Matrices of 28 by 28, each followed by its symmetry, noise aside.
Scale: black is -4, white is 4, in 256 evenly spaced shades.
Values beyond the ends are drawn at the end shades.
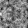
mirrored top to bottom.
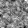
no symmetry.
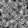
symmetric.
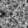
mirrored top to bottom.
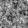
symmetric across the other diagonal.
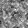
symmetric.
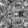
mirrored top to bottom.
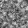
symmetric across the other diagonal.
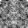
mirrored left to right.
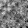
symmetric.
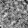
symmetric across the other diagonal.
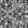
mirrored top to bottom.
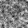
no symmetry.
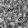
no symmetry.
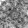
symmetric.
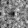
mirrored top to bottom.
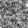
no symmetry.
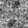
same after a half turn.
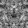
mirrored left to right.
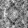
mirrored top to bottom.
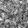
no symmetry.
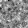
symmetric.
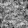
same after a half turn.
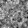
symmetric.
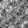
symmetric.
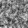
no symmetry.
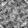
same after a half turn.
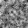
symmetric.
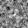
symmetric.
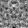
mirrored left to right.
